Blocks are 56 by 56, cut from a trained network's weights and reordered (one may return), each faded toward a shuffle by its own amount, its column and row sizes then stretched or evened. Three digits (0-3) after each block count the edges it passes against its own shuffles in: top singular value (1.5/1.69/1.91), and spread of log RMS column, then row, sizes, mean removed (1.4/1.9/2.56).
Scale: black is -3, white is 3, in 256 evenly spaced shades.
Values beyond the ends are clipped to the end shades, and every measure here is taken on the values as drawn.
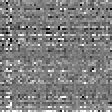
3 2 3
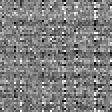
3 3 0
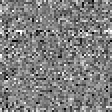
0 1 2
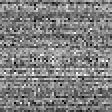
3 0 2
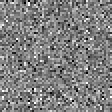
1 1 1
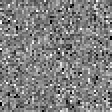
0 2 0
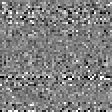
3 0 3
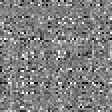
2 1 3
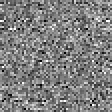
1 0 2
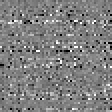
1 1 3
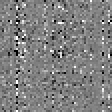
2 3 2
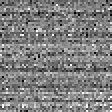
3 1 2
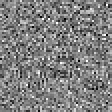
2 0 0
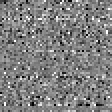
1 0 3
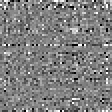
2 1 3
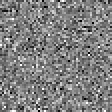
1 0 1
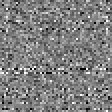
0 0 3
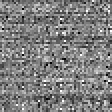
1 2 0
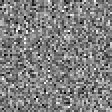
1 0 0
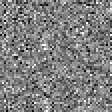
2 1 1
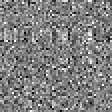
3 0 1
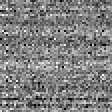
2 0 2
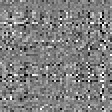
3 2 3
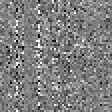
0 3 1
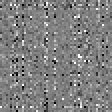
0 3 2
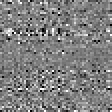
3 2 3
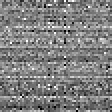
3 1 2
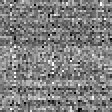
2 2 0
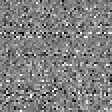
1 0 3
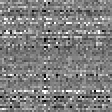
3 1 3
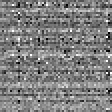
3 2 2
